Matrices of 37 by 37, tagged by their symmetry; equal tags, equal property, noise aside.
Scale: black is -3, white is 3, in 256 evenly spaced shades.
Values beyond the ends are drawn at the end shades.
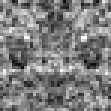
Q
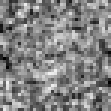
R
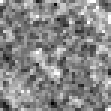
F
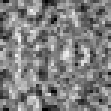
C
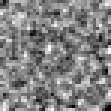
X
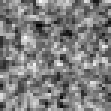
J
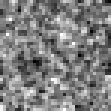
J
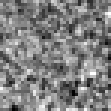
J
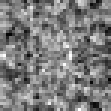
C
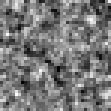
F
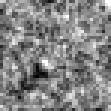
F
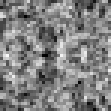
C
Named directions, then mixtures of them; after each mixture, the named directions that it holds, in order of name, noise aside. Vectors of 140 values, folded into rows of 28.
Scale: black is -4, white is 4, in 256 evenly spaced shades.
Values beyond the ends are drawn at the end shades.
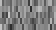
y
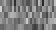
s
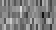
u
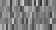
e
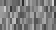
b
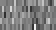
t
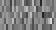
e, s, u.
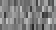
s, t, u.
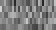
s.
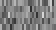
b, u, y.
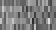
b, t, u.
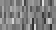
e, t, u.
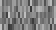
y.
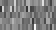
s, t.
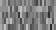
u, y.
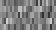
b, u, y.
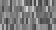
b, e, t.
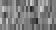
b, t, y.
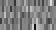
t.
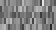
s, u, y.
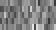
s, t.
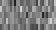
s, u.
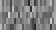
e, s, y.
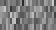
b.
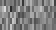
b.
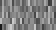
b, t, y.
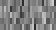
b, t, u.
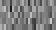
b, e, y.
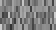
b, y.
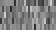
t.
